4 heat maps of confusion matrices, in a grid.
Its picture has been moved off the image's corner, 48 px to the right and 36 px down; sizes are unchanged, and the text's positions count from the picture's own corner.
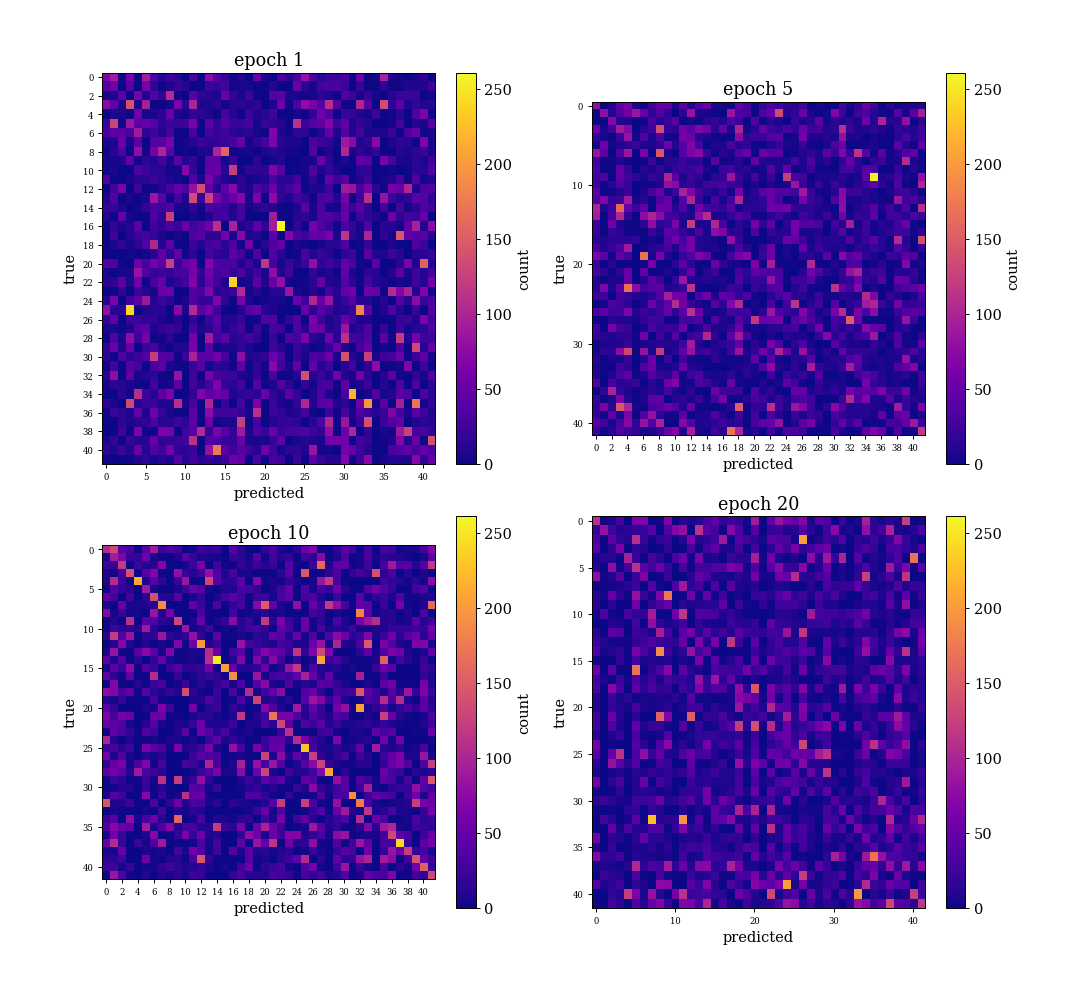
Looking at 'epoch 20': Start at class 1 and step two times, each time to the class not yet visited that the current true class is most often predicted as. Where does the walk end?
17
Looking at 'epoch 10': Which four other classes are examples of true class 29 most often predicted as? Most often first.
41, 9, 7, 12
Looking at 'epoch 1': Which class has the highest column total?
30
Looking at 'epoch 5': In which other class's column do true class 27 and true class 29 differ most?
32
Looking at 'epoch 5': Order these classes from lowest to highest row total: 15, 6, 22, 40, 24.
22, 24, 15, 40, 6
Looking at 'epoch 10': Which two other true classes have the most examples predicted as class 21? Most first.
37, 27
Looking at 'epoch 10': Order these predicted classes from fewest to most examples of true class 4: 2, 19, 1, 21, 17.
21, 2, 17, 19, 1
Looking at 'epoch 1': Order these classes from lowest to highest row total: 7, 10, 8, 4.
4, 10, 8, 7
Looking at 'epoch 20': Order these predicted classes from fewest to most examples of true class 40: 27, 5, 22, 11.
27, 5, 11, 22
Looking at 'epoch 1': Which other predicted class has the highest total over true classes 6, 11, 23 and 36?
13
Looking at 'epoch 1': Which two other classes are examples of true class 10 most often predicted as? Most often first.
16, 21
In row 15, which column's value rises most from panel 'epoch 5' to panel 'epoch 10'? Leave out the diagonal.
24
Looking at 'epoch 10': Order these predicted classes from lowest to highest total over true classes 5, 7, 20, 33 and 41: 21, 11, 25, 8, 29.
8, 25, 21, 11, 29
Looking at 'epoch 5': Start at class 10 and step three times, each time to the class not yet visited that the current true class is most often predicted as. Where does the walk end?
38
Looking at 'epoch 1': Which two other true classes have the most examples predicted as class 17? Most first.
37, 23
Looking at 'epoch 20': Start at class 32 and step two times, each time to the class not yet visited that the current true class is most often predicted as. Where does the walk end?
11
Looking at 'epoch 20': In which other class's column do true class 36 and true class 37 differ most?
35
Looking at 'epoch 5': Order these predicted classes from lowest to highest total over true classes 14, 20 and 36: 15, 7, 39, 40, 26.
40, 26, 15, 39, 7
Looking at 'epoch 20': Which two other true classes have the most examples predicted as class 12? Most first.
21, 14
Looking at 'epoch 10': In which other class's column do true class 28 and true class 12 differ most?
33
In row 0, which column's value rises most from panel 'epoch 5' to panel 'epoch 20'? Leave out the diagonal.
39
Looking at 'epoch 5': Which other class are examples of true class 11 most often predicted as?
26
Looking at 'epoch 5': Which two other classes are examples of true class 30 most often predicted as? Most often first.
12, 22
